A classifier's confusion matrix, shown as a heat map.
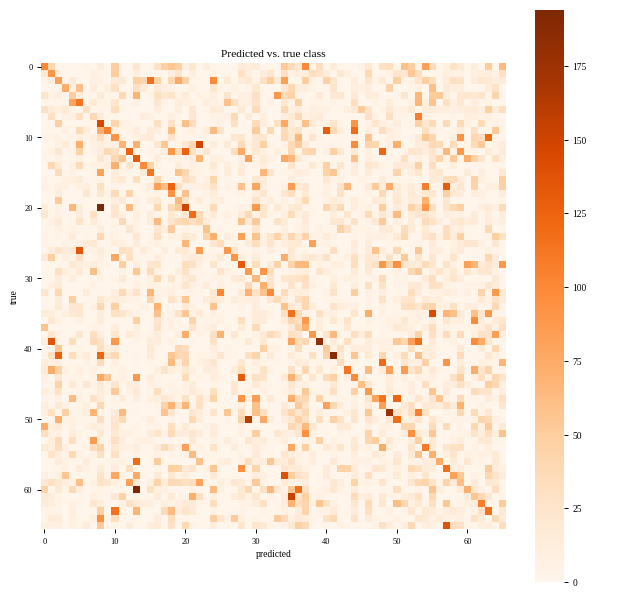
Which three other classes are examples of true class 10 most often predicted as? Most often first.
63, 59, 36
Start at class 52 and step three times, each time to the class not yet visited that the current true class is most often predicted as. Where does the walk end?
54
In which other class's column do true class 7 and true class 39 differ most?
1
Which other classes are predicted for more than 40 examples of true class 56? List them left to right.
13, 16, 22, 32
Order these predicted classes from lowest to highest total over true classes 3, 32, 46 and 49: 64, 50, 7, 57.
50, 57, 7, 64
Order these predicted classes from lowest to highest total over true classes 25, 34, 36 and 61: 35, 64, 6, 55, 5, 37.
6, 5, 64, 55, 37, 35
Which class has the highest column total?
35
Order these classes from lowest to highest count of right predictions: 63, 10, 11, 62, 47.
11, 47, 10, 62, 63
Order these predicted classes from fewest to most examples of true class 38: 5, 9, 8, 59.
9, 8, 5, 59
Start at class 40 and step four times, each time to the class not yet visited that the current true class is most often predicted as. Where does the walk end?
44
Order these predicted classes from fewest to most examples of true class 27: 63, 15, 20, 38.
15, 20, 38, 63
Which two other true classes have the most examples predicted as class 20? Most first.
12, 54
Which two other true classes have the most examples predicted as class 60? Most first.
28, 13
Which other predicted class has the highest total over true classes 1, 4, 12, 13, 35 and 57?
55
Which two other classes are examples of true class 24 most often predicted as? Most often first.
28, 30
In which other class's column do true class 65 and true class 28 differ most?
57
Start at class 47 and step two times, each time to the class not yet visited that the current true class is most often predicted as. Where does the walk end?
29
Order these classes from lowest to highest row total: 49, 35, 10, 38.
10, 38, 35, 49
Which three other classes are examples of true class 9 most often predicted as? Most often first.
40, 44, 8
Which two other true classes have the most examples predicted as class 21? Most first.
61, 55
